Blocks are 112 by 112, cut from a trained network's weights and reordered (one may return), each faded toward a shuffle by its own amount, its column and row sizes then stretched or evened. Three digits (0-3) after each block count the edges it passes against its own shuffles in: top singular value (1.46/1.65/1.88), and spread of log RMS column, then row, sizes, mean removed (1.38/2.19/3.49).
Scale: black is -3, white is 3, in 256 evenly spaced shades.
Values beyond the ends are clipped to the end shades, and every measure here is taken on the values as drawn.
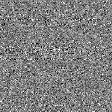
1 0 2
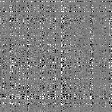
2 3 3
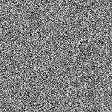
2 0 1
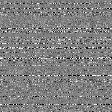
1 0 3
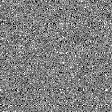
2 0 2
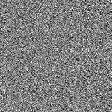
3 1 0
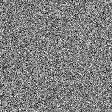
0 0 0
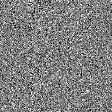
1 2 0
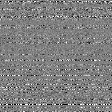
3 0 3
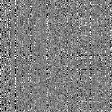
3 3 1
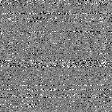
0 1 3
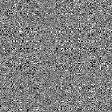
3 2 2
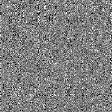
3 2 1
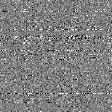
1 1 3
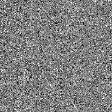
0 2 1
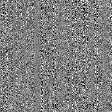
0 3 1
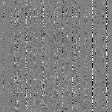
3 3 1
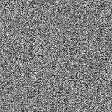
2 1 0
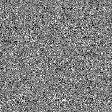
1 0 2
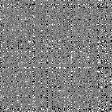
0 3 3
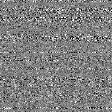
0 1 3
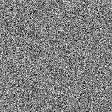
1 1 0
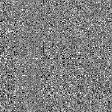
3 2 2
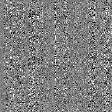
0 3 2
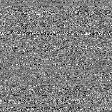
0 0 3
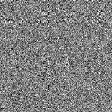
3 1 1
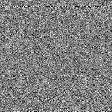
3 0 2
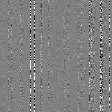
3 3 0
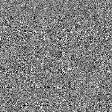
1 1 2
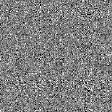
1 2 2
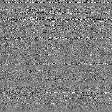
2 0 3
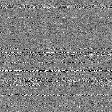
3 0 3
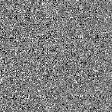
0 2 2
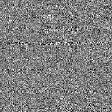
3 2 2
